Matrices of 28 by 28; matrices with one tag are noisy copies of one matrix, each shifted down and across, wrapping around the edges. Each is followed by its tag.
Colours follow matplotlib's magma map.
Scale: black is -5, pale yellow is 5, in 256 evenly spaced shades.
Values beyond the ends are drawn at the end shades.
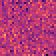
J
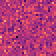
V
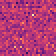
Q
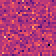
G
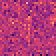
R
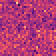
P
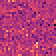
R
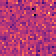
J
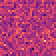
G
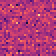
G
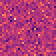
V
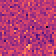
R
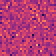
V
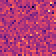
J
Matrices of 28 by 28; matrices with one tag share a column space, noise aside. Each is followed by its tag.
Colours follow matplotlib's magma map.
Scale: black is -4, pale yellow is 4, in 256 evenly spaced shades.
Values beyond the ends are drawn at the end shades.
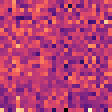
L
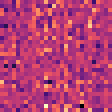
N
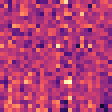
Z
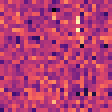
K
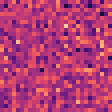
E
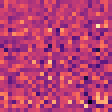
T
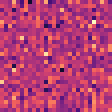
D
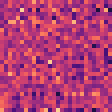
L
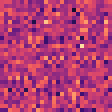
K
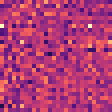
E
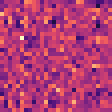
D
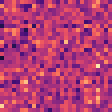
E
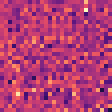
K
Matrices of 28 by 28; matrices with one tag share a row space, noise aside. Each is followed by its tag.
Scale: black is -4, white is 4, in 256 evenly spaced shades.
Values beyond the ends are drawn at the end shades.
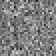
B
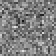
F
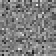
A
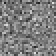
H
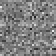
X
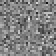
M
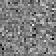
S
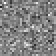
H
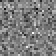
H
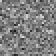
F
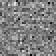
F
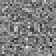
B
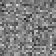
X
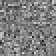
X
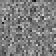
A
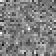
X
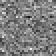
X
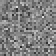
B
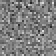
A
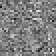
H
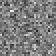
H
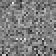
A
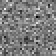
H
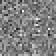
H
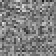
F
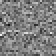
X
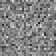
A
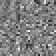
M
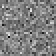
S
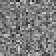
M
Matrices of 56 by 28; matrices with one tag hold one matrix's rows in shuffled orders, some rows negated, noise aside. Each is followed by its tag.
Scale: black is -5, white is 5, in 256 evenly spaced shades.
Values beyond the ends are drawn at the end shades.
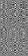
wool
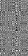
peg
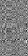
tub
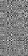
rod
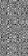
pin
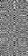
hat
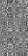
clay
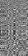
hat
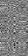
hat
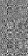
clay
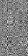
clay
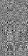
clay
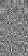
rod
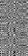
hat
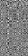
pin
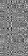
rod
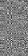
rod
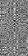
hat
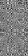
rod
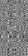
pin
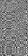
tub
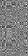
tub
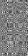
clay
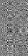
clay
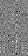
peg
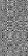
clay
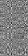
rod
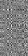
rod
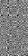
pin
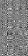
clay
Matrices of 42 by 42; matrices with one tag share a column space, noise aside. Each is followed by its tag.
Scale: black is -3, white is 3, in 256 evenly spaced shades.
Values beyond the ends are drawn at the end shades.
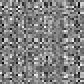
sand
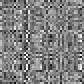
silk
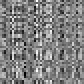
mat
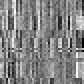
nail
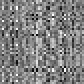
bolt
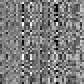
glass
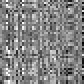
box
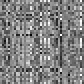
bolt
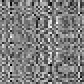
sand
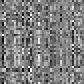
bolt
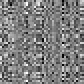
sand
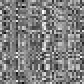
silk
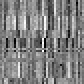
nail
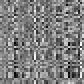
mat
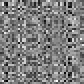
sand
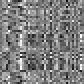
silk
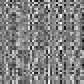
box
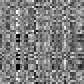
silk
